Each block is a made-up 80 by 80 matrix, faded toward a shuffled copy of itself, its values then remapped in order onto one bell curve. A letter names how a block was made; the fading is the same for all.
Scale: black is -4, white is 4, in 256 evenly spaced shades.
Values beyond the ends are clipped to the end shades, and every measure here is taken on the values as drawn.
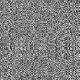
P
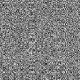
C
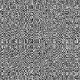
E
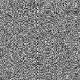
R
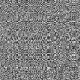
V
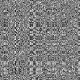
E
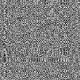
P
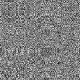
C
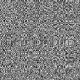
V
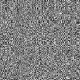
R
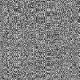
P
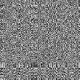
P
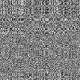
V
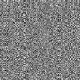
R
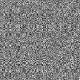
R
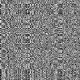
E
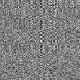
P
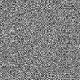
C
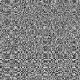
V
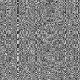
E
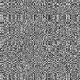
E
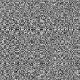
V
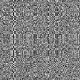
E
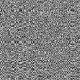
V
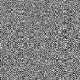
R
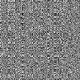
P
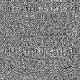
C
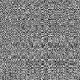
V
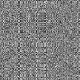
E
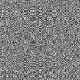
V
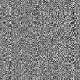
P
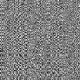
E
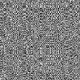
P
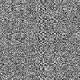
R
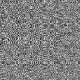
R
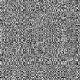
V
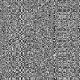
P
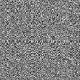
R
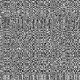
E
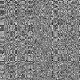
E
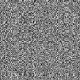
P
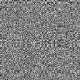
V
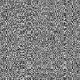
P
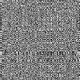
V
